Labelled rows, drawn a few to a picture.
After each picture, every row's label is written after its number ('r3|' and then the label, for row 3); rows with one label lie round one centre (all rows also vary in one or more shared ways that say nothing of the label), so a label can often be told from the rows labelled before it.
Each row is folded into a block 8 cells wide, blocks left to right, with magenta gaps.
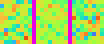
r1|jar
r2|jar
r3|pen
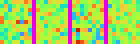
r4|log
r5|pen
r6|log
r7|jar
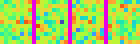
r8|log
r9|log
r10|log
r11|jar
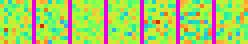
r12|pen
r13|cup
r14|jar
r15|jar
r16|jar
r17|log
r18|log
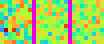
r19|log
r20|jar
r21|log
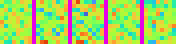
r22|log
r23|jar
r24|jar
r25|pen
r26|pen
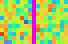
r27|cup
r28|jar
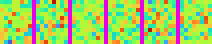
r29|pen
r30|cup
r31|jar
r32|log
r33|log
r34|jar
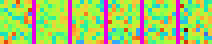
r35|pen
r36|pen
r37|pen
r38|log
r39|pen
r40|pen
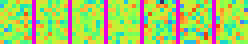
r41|cup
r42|pen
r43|jar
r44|log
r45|jar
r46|jar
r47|cup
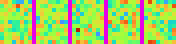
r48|jar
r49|cup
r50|pen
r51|cup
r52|jar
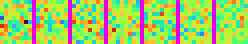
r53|cup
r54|cup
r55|log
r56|pen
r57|log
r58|jar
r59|cup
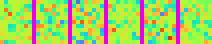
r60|cup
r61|pen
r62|log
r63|pen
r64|jar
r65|pen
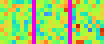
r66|jar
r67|log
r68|cup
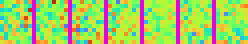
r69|cup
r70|cup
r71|cup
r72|pen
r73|pen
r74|log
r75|log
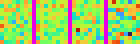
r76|log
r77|log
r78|log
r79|jar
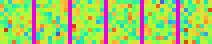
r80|pen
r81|log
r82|log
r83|jar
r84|jar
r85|pen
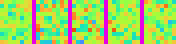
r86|log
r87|log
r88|pen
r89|log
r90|jar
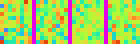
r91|log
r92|jar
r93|pen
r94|cup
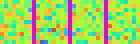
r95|cup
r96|pen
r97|jar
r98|log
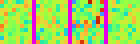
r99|log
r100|log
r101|cup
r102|jar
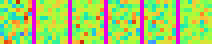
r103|pen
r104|log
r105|cup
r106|pen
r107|pen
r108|jar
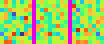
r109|jar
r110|pen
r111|pen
